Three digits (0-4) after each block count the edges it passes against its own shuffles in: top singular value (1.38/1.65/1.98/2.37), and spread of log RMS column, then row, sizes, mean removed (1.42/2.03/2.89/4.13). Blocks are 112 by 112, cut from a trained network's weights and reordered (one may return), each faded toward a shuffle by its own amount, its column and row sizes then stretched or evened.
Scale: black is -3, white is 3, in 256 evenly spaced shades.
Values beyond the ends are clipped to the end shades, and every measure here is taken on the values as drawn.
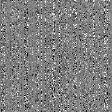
0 4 1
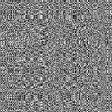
4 3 0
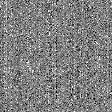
1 2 0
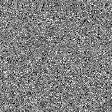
0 0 2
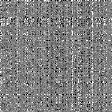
3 3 3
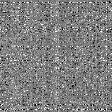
1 1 3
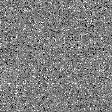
0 1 1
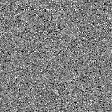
1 0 1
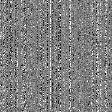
3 4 0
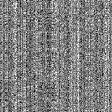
4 2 0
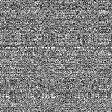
3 0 1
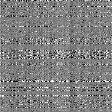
3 0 4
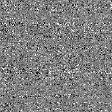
1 2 3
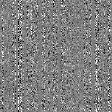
1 4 1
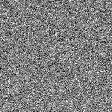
2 0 0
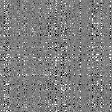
2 4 3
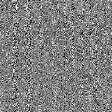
2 3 1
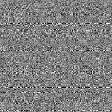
4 0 3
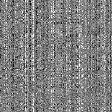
4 3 2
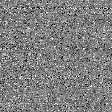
0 0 2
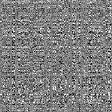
3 3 2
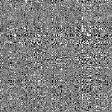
3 3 3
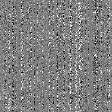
1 4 1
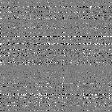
2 2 4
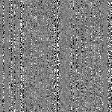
1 4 0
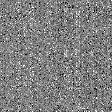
0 2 1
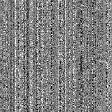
4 3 0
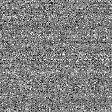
1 0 1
